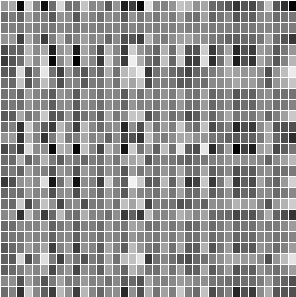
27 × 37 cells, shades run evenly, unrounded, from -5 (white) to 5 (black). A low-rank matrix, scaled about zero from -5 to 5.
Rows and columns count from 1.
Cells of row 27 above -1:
29
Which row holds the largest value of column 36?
1
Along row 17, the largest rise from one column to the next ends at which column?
7
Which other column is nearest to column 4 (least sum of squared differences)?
23
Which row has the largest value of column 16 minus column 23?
14
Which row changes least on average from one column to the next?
3
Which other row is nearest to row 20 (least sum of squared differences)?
13
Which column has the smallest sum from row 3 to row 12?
17
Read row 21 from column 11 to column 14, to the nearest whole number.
0 0 1 -1
